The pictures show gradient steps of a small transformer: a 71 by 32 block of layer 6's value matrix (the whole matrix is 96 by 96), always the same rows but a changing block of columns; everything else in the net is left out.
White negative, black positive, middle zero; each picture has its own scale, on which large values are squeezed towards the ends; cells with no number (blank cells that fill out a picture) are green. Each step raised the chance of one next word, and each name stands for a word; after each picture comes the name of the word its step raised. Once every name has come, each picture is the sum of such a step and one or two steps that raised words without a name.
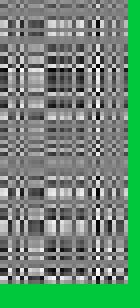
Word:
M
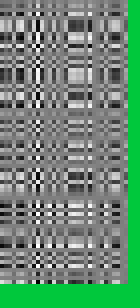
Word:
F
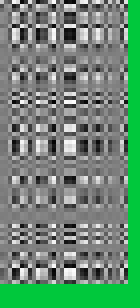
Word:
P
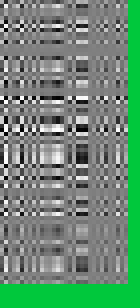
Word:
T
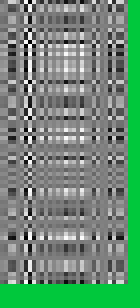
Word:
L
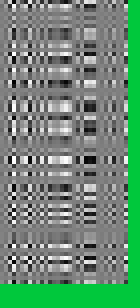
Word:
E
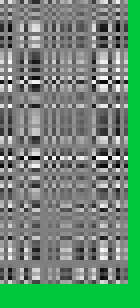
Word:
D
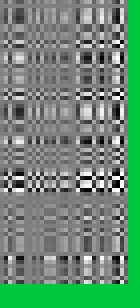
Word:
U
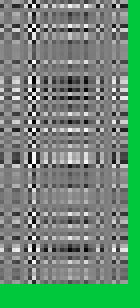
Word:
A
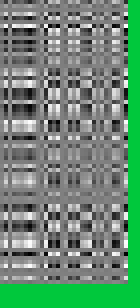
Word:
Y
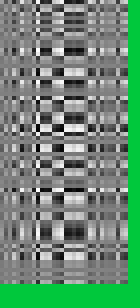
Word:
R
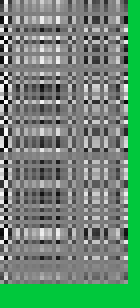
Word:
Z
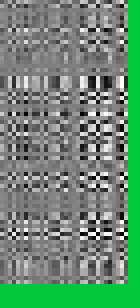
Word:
U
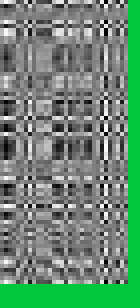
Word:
P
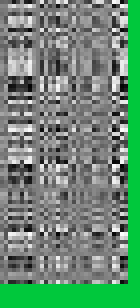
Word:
Z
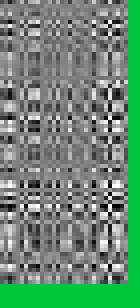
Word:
Y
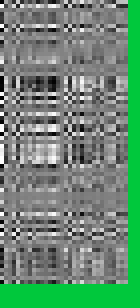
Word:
A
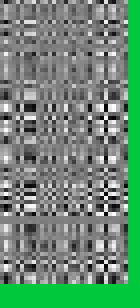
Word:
E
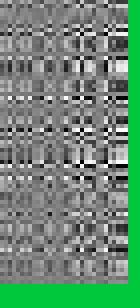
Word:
T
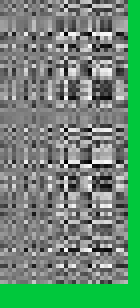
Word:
F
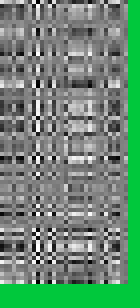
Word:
E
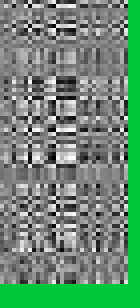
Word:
A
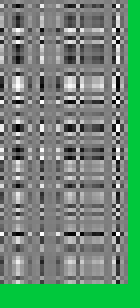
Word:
Z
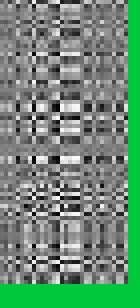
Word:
E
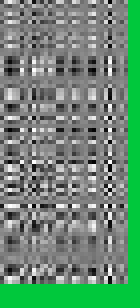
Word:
M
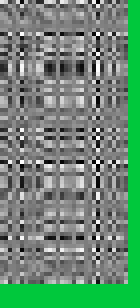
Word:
L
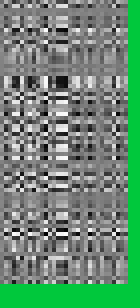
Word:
U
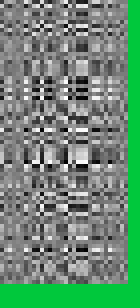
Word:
A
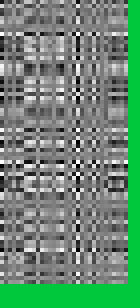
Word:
U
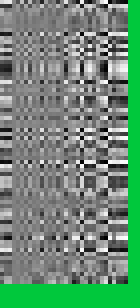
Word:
L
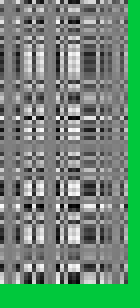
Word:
L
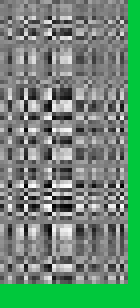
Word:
Z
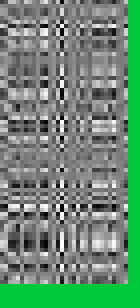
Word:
Y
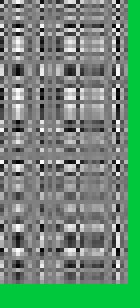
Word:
Y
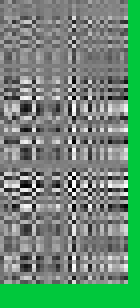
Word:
U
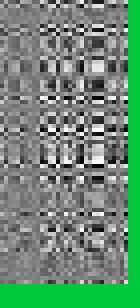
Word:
T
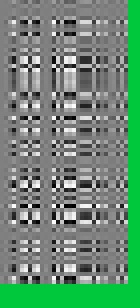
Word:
M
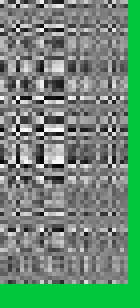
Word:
T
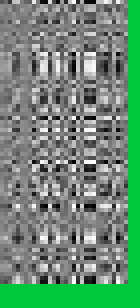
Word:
L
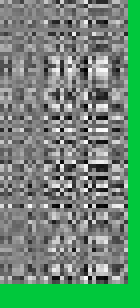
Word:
M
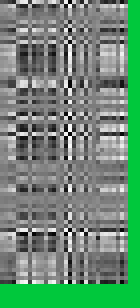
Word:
L
